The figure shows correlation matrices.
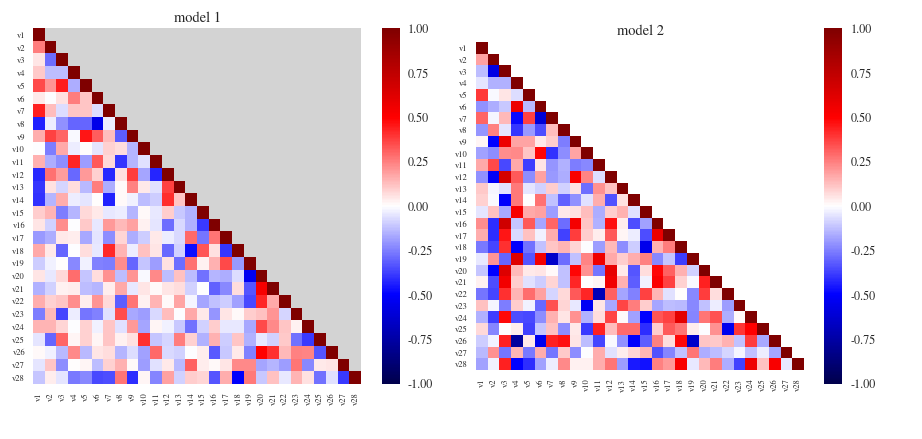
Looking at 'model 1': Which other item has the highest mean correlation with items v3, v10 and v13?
v25
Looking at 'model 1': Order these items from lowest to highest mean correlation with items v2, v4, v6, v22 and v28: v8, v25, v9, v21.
v8, v25, v21, v9
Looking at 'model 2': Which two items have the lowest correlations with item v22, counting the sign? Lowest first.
v11, v25
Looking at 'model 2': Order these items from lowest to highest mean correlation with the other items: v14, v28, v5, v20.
v14, v5, v28, v20
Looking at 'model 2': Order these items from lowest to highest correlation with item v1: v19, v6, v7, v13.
v6, v19, v13, v7
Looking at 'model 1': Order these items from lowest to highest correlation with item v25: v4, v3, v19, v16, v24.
v24, v19, v4, v16, v3
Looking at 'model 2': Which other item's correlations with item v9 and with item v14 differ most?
v3
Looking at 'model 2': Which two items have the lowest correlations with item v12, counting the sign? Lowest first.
v2, v14
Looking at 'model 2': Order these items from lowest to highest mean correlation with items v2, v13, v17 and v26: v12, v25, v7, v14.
v14, v12, v25, v7
